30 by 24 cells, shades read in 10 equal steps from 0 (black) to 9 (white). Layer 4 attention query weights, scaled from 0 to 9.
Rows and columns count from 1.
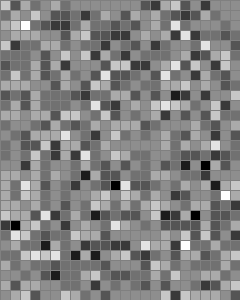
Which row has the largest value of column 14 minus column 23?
11
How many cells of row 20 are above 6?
4
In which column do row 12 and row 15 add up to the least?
6
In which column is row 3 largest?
3
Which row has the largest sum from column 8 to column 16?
20
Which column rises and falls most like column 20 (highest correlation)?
13
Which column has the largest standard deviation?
19
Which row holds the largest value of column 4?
26
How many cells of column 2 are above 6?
3
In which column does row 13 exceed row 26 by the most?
10
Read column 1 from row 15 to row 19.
4 4 5 6 6
